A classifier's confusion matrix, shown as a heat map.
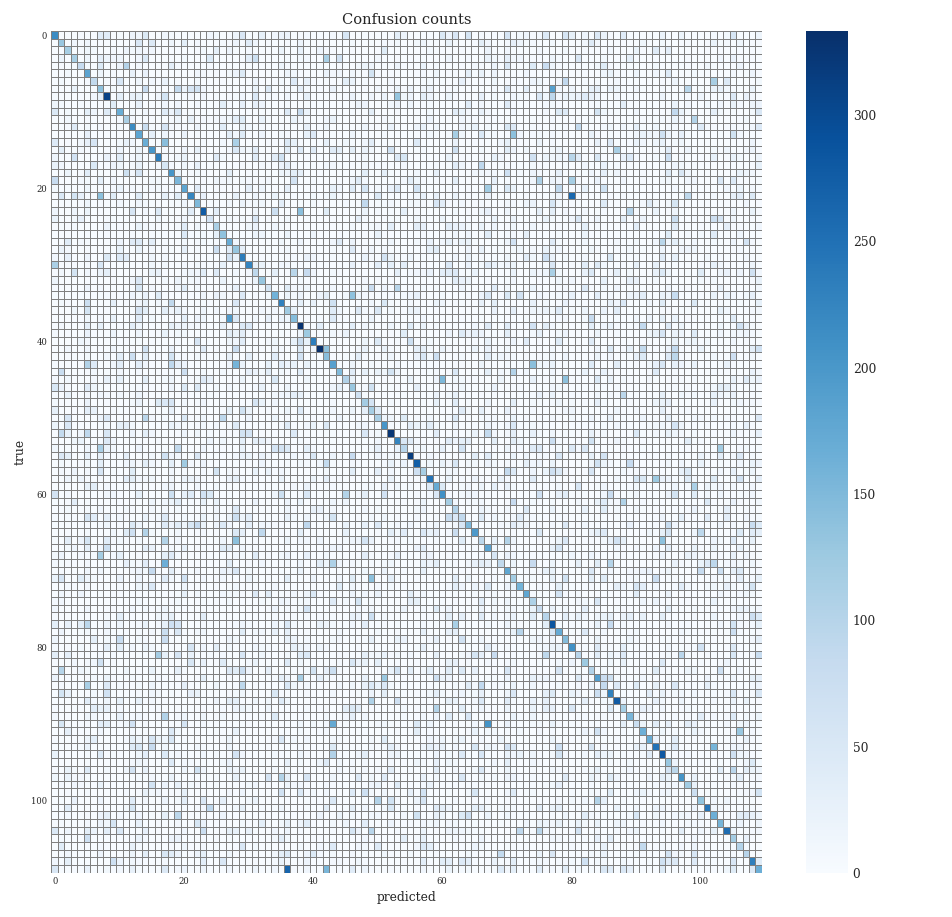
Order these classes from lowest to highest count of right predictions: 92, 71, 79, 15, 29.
71, 79, 92, 15, 29
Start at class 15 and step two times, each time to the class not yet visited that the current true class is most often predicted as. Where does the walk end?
49
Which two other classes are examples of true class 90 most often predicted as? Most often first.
67, 43
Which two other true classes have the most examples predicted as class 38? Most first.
23, 84
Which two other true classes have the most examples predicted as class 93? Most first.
58, 71
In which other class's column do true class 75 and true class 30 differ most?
0
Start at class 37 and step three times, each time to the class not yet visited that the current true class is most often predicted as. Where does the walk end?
43
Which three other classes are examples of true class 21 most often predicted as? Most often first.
80, 7, 98
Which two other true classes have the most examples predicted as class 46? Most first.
34, 55
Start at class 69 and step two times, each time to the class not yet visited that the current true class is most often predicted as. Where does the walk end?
66
